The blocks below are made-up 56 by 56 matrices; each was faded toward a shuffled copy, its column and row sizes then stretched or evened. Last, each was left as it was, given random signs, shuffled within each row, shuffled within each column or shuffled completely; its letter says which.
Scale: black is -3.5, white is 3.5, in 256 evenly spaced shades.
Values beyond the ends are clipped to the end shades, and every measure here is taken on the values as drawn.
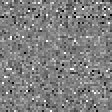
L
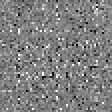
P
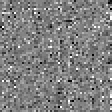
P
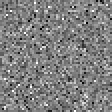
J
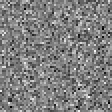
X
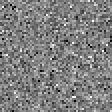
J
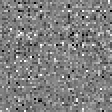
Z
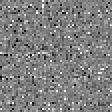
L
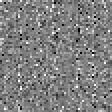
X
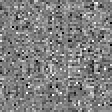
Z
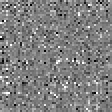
Z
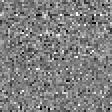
L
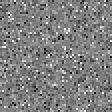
J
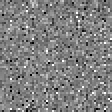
X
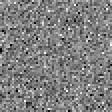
J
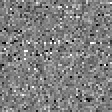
L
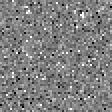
J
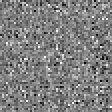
P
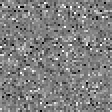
L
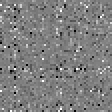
P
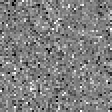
X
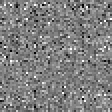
P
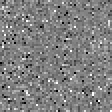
X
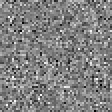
P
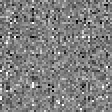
Z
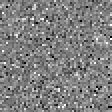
L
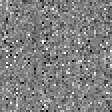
X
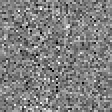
X
